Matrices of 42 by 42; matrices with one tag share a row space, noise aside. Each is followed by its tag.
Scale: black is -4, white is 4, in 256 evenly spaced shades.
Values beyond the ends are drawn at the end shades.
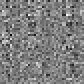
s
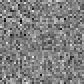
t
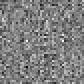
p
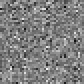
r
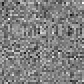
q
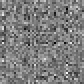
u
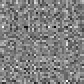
u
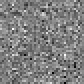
r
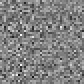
t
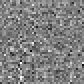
t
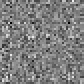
s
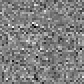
q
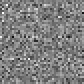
q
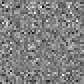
s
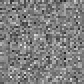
r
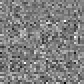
r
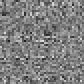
p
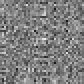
u
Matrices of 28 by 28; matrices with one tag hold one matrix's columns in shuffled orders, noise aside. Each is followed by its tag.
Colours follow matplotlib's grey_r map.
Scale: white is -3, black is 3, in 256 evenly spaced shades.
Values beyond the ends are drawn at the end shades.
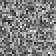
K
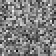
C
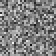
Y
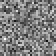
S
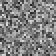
K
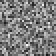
K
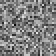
S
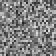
K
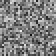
C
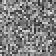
Y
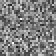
S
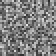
C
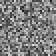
S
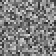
Y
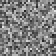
K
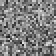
C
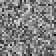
C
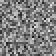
K
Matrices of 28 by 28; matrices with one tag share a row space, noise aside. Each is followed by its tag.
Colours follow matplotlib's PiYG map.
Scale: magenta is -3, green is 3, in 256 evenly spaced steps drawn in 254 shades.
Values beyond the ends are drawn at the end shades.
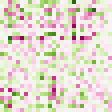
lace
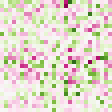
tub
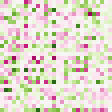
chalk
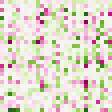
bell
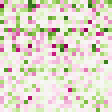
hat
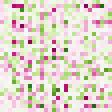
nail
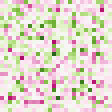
lace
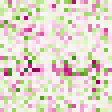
hat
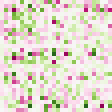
nail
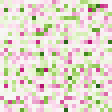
tub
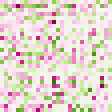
lace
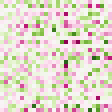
tub
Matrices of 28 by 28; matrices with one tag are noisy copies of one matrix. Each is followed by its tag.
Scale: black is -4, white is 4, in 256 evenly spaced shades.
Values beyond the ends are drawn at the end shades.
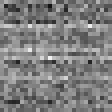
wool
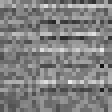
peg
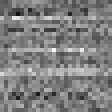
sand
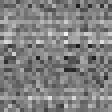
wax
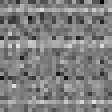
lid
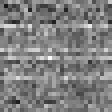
wool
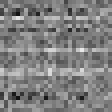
sand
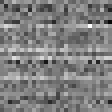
wool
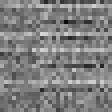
peg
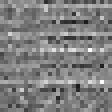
peg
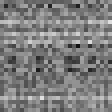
wax
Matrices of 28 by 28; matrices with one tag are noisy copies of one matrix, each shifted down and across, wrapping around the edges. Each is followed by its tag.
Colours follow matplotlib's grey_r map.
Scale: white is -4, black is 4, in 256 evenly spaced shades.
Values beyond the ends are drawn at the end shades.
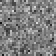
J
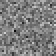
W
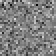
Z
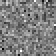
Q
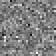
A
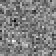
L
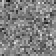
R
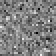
J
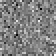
Z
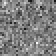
R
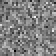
Q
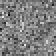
R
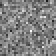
J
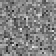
Z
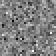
J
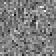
A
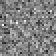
J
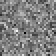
Z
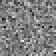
Q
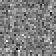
A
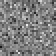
W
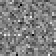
J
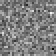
L
